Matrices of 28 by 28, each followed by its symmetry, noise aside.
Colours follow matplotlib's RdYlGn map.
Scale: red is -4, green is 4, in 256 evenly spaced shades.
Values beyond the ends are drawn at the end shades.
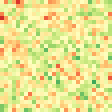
symmetric.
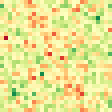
same after a half turn.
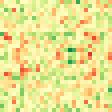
mirrored top to bottom.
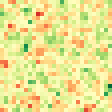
antisymmetric.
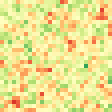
symmetric.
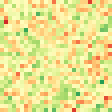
antisymmetric.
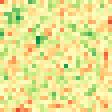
symmetric.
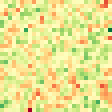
antisymmetric.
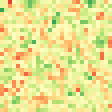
antisymmetric.
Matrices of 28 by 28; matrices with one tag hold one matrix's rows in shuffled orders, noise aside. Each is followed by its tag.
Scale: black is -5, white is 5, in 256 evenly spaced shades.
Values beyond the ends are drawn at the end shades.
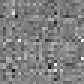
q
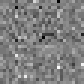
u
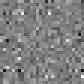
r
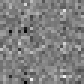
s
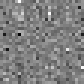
r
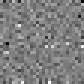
r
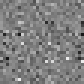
r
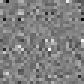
r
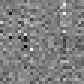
s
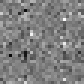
s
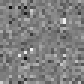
s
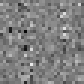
s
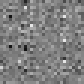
s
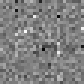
u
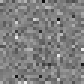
u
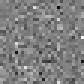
u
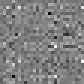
q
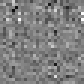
q
